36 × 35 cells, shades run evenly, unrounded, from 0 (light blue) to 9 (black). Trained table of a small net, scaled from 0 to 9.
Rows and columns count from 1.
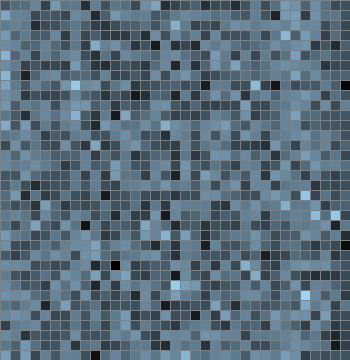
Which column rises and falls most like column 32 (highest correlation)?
34
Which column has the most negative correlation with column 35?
26
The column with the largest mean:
35
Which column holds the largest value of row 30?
14
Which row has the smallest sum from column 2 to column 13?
9
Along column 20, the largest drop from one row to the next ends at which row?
33
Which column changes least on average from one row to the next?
29
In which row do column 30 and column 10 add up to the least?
5
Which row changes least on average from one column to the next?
3
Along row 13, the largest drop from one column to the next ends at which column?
11
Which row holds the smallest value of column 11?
13
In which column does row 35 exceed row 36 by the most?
17
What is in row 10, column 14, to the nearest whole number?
8
